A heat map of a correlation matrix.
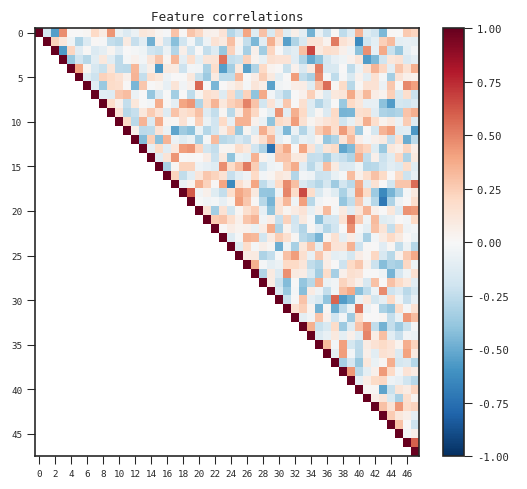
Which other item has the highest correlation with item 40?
31
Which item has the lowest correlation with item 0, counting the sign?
2
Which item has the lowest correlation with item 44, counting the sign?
8
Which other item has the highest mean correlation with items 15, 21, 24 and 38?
39
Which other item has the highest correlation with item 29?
43
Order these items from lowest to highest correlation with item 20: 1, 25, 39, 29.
29, 1, 39, 25
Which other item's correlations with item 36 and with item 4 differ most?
15
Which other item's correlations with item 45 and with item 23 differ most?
4
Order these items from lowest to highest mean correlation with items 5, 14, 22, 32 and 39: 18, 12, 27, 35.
18, 35, 27, 12
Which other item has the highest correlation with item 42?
45
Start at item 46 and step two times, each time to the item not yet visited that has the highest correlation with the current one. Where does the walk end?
17
